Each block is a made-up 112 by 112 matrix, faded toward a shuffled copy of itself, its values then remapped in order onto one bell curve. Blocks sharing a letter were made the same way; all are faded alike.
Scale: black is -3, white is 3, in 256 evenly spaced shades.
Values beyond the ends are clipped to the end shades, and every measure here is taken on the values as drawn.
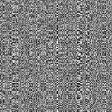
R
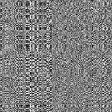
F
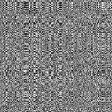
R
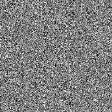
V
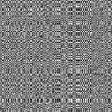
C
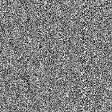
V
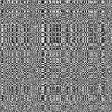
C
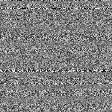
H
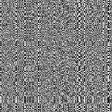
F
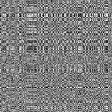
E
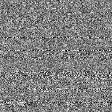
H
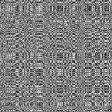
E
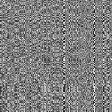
F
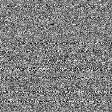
H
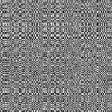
E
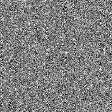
V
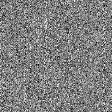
V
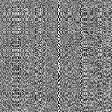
F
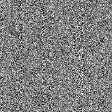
V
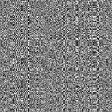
R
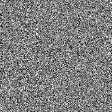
V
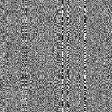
F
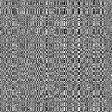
C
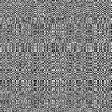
E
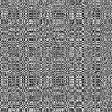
E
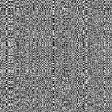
F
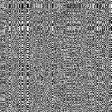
F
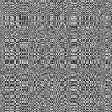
E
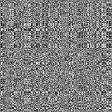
R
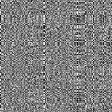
R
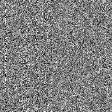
V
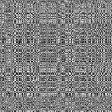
E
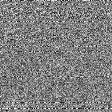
H
